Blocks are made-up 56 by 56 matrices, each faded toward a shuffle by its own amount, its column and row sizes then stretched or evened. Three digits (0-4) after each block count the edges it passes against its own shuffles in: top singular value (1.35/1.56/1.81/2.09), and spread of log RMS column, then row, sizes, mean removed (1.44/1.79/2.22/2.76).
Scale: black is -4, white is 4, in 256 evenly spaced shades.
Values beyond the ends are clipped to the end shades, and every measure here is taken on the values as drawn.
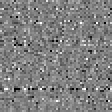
3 0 3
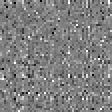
4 1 1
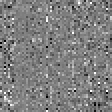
1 4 1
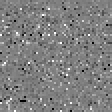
0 0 2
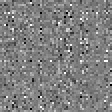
1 3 2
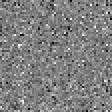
1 2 1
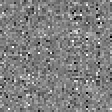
2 2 0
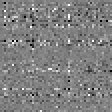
1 1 4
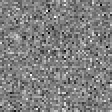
1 0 0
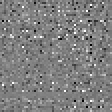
0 2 3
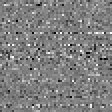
0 0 4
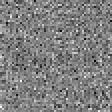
3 1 0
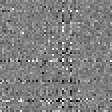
4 2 3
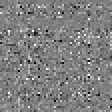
0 2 3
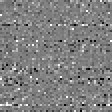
3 0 3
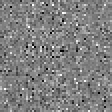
2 2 1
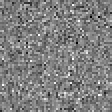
1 2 1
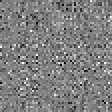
4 1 2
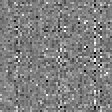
4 3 1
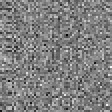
4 1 1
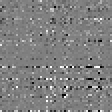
3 2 4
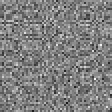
4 0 0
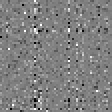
4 3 1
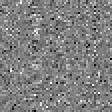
3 1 1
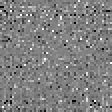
3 0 2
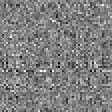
3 0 2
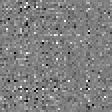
2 2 2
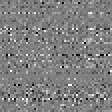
4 0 4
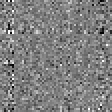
3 3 2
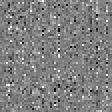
1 3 0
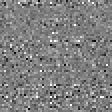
3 1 3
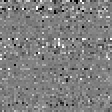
0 1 4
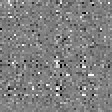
3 2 3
